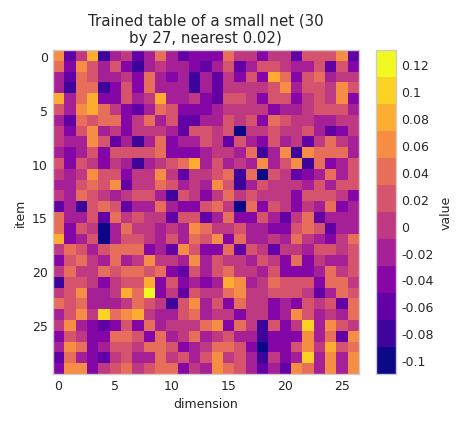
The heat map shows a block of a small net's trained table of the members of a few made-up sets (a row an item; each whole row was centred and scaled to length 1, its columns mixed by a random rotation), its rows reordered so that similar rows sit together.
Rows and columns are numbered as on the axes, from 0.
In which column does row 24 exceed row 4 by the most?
4
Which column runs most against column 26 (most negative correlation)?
3
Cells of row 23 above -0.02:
17
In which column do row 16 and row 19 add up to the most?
12
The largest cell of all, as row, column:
22, 8
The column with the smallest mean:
18
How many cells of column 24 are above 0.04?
4
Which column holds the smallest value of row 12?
16
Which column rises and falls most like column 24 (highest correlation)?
1
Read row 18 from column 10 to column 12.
-0.06 0.06 0.02
